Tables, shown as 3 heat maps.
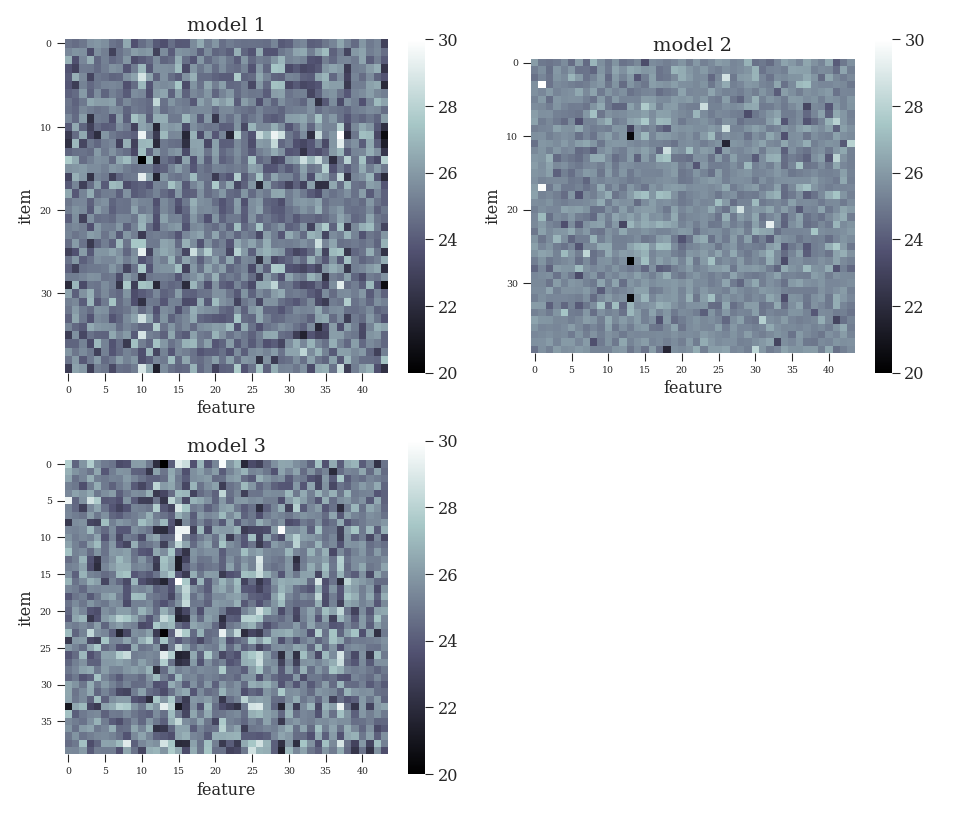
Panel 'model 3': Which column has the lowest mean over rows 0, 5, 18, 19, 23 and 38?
13
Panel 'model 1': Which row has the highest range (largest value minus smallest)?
11
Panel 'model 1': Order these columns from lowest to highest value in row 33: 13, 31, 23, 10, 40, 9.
40, 31, 13, 9, 23, 10
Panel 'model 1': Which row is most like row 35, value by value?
13
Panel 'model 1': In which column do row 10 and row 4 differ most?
9
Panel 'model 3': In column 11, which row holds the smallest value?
32
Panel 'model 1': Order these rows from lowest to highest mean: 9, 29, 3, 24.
29, 3, 9, 24
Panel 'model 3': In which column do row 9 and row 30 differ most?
29
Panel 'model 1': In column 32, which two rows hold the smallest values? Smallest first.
35, 13
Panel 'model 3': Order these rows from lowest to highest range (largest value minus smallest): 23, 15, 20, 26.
15, 20, 26, 23
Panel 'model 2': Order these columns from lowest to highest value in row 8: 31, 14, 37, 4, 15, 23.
37, 4, 31, 23, 14, 15
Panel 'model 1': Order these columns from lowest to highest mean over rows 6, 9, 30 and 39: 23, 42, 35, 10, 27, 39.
27, 42, 39, 23, 35, 10
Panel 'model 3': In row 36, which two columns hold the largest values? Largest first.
21, 34
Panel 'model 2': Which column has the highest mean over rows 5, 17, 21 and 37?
1
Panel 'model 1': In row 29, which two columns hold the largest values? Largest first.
37, 28
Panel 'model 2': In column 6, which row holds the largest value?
28
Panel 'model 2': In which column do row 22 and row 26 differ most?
4
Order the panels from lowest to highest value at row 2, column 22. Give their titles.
model 1, model 2, model 3
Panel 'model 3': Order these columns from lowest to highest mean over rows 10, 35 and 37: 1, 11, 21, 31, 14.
14, 1, 11, 31, 21
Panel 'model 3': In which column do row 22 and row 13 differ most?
12
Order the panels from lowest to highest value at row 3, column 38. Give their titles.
model 1, model 3, model 2
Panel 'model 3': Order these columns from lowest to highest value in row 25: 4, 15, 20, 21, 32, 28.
20, 28, 32, 21, 4, 15
